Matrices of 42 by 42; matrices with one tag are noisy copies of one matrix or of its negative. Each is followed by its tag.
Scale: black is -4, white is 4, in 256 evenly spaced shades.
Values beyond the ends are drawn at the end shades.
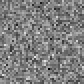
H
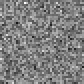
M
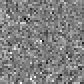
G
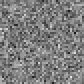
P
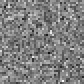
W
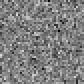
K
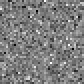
H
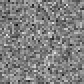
H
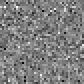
W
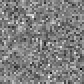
G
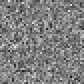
P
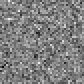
H
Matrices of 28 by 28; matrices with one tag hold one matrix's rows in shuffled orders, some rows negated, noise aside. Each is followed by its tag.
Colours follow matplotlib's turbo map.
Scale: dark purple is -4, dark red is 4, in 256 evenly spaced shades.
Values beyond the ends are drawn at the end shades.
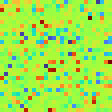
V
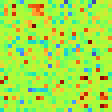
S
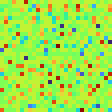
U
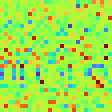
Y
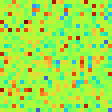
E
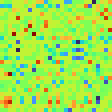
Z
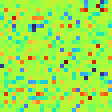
S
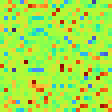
S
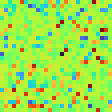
S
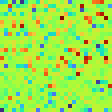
Y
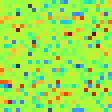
Z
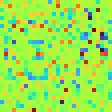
S
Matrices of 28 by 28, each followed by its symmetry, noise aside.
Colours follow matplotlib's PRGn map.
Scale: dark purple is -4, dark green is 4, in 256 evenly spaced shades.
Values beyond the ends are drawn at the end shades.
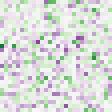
antisymmetric.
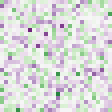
same after a half turn.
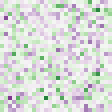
antisymmetric.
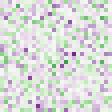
antisymmetric.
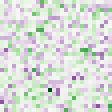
no symmetry.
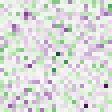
symmetric.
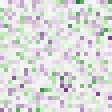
antisymmetric.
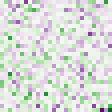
no symmetry.
